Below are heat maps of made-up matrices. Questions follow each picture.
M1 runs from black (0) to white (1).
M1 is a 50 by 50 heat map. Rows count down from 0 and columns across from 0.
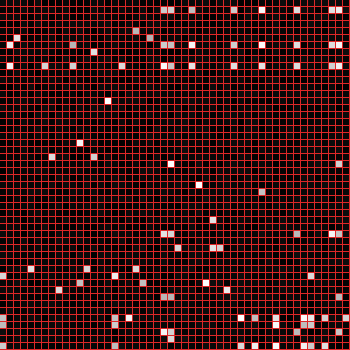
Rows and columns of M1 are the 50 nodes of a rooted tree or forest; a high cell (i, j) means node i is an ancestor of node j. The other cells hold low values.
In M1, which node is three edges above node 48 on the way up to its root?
47
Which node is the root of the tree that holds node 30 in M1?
35
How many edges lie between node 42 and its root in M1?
5
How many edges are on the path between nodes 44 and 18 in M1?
5
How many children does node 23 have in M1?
1
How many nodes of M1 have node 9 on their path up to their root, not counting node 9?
12
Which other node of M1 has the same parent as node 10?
1
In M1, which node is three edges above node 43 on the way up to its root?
45
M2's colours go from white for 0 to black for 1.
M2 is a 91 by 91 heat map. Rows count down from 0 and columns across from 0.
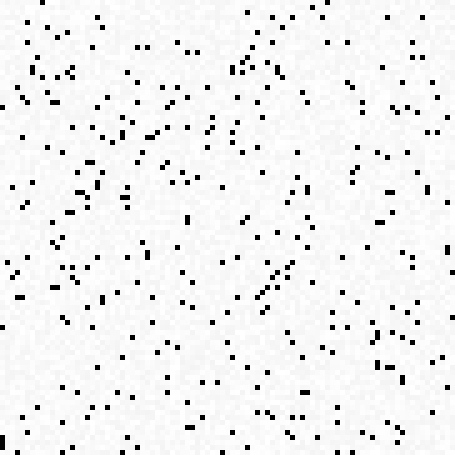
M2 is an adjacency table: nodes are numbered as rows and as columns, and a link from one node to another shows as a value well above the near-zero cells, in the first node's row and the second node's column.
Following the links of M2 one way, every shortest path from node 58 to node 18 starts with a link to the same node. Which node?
node 68
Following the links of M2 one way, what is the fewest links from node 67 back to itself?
5
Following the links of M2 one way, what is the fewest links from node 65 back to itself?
2
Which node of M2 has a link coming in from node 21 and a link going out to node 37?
node 19
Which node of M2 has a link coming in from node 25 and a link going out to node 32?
node 33
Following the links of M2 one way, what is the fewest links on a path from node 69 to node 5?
4
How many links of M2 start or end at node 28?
4
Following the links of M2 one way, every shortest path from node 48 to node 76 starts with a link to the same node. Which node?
node 10
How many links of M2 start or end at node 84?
5
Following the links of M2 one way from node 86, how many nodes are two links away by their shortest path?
9
